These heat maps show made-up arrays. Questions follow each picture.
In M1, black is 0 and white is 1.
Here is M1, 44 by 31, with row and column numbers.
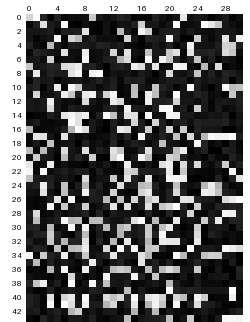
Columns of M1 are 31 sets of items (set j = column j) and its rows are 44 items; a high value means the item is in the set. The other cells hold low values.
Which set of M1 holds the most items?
17
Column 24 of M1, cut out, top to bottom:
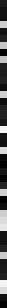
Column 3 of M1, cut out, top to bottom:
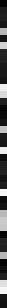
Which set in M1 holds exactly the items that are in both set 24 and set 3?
19
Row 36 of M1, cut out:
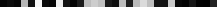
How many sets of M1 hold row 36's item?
11
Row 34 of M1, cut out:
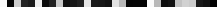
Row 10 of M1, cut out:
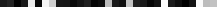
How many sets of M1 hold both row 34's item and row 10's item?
0
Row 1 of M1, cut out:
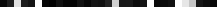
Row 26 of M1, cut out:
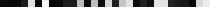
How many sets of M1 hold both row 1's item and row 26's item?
0
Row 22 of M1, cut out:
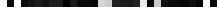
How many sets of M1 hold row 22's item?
7
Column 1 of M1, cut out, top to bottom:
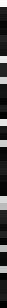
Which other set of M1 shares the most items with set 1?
9
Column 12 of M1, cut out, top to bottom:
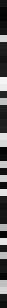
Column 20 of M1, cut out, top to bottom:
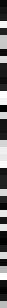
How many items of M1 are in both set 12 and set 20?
7
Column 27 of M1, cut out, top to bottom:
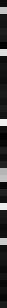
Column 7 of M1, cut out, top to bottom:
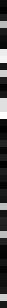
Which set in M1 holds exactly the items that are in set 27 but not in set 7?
26
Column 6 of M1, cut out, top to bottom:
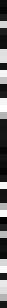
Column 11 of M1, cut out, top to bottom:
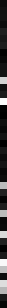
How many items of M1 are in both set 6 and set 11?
9
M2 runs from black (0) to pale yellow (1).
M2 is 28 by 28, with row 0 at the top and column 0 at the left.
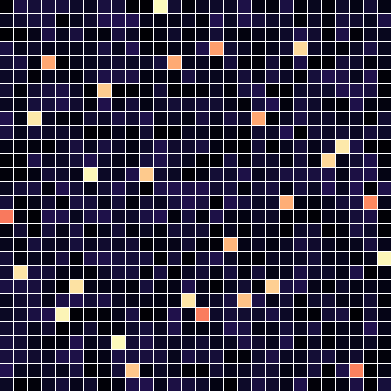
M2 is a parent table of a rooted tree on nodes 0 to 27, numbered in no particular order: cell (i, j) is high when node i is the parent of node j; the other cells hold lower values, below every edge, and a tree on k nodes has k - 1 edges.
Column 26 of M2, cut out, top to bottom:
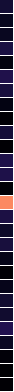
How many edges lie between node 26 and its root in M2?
2
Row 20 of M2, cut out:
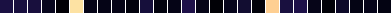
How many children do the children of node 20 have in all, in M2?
1
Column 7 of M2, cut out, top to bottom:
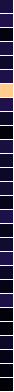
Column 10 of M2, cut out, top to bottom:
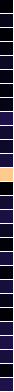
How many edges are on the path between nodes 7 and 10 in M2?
3
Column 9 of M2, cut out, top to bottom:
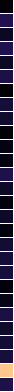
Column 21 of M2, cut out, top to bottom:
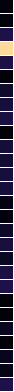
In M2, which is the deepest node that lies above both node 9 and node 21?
22
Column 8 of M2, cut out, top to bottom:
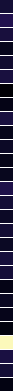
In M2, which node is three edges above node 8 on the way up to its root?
12
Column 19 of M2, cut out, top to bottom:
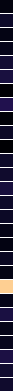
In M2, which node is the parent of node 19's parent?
14
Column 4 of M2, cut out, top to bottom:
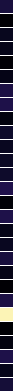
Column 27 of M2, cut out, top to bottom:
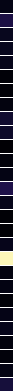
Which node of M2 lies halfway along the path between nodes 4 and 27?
24
